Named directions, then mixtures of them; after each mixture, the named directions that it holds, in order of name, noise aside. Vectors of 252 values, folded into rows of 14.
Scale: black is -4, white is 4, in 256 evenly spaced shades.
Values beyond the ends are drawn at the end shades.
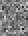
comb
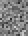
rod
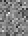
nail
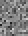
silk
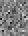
nail, silk.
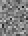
comb, rod, silk.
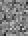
comb, silk.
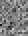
silk.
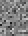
silk.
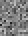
silk.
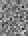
comb, rod.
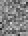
comb, rod, silk.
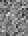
nail.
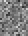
nail, rod.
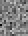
silk.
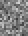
comb, rod.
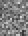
rod.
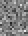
comb, silk.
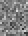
comb, silk.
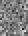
comb, rod, silk.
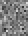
comb.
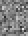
comb.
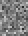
comb.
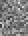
rod, silk.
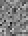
silk.
